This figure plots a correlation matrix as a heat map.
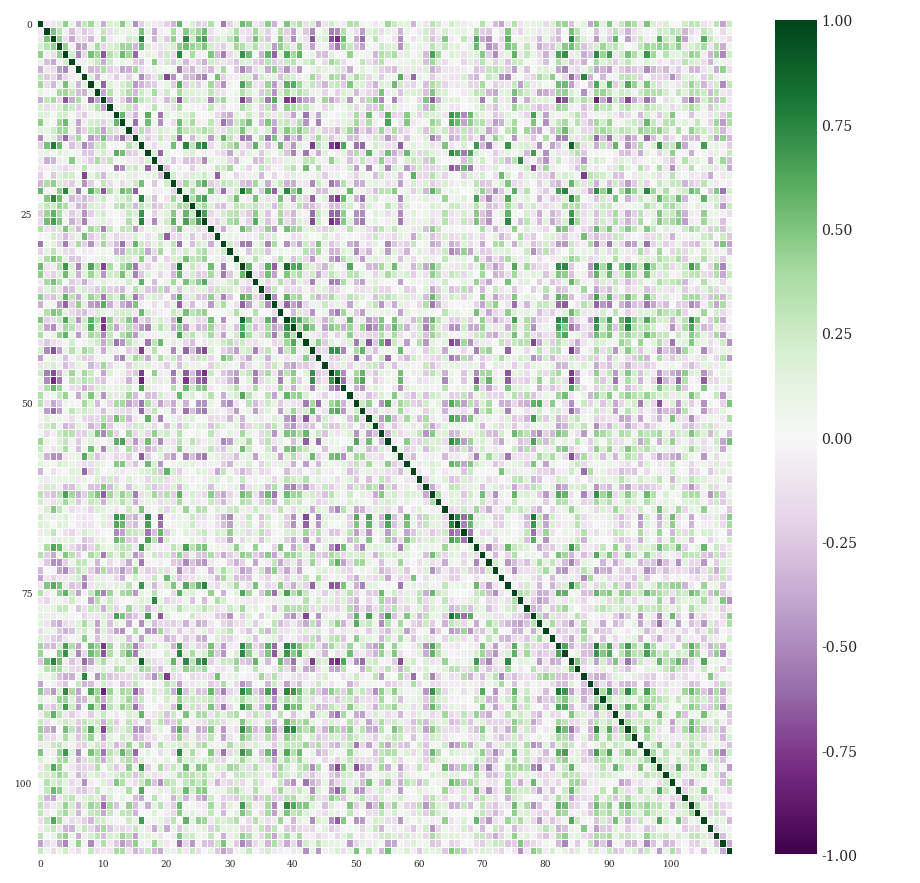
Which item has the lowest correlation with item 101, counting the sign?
47
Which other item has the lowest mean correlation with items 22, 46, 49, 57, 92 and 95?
10
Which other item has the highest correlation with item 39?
32
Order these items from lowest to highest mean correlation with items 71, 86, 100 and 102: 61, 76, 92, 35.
76, 92, 35, 61
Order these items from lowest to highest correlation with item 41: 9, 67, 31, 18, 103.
18, 67, 31, 9, 103
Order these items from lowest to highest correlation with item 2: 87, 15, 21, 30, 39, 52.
39, 87, 52, 15, 30, 21
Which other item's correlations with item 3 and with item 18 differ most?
26
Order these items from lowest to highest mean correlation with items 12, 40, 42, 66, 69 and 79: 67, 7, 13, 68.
67, 7, 68, 13
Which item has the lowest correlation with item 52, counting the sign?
42
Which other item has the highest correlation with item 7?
86
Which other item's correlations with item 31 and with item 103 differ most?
40
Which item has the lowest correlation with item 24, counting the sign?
108
